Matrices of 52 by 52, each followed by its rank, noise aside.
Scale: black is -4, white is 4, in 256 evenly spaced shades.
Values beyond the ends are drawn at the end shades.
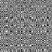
three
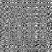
three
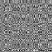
three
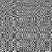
three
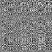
five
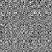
six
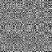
three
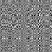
three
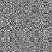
five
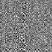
four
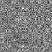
six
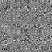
six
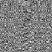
seven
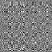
three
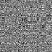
seven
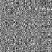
seven
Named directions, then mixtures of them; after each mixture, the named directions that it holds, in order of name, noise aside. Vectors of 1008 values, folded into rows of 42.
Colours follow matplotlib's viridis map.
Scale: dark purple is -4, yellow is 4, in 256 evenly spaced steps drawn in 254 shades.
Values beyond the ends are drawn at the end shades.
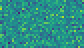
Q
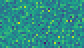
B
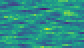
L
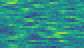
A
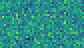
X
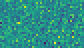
B.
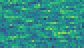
A, L, Q.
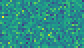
Q, X.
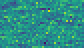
B, L.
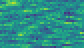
A, L.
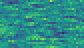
A.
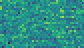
A, Q.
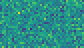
Q.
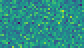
B, Q, X.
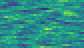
L.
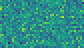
Q.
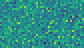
B.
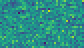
B, L, Q.
